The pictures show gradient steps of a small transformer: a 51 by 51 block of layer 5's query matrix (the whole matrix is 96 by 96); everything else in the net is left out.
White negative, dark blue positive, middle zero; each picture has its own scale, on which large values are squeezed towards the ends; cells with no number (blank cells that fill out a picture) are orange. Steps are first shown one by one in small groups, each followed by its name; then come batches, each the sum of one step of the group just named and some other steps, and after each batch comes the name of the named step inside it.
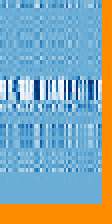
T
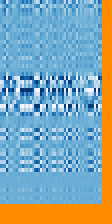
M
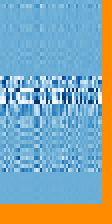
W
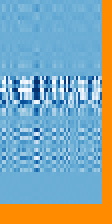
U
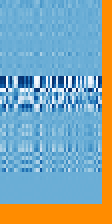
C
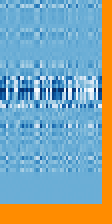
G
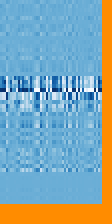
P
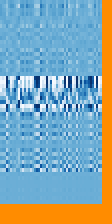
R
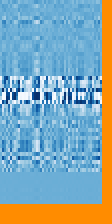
W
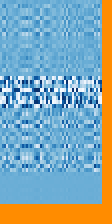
W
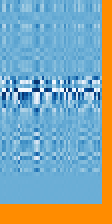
U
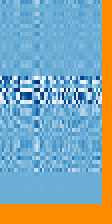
W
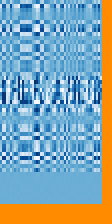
U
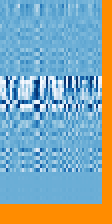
R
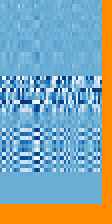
U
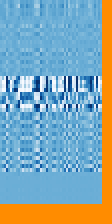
R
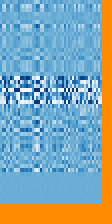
W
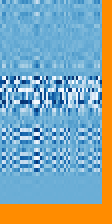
U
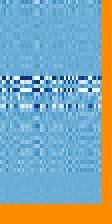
M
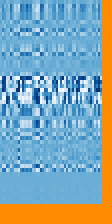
W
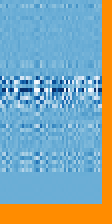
G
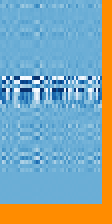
G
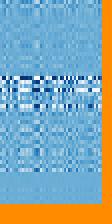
M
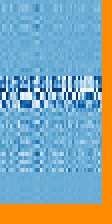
P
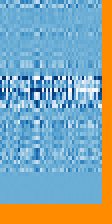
G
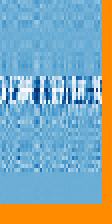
W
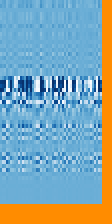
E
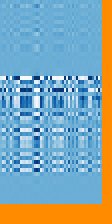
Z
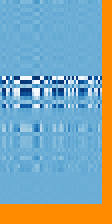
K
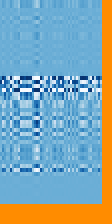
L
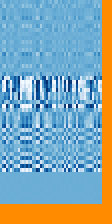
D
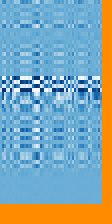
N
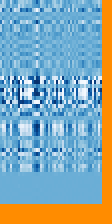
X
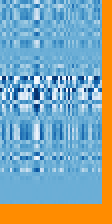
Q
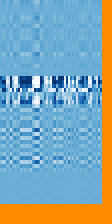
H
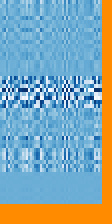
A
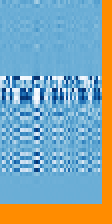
Z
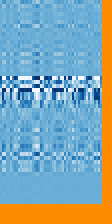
N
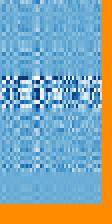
D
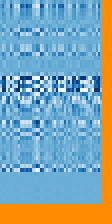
L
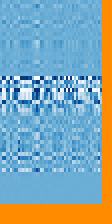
Q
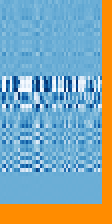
D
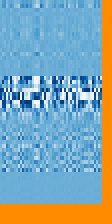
H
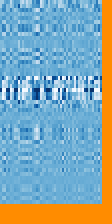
Q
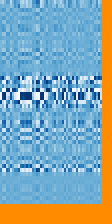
D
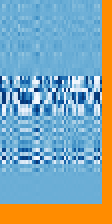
H
